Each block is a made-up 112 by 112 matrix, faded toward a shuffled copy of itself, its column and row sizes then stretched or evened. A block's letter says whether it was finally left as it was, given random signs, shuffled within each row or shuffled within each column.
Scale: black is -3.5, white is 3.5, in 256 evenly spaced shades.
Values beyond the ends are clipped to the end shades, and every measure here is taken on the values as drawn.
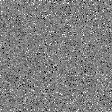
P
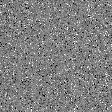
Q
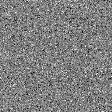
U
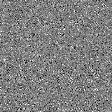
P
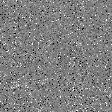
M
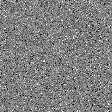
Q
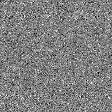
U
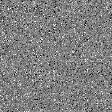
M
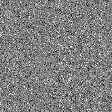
Q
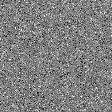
Q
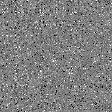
P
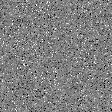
Q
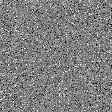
Q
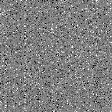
P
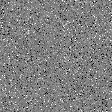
Q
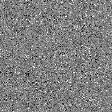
P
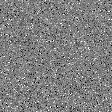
U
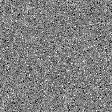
Q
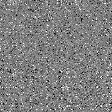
P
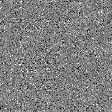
P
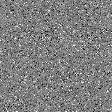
U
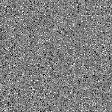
P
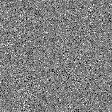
Q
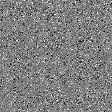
P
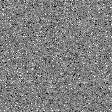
U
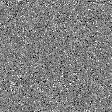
U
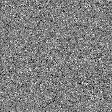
U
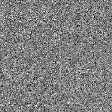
P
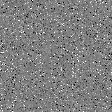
Q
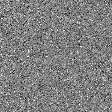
Q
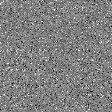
M
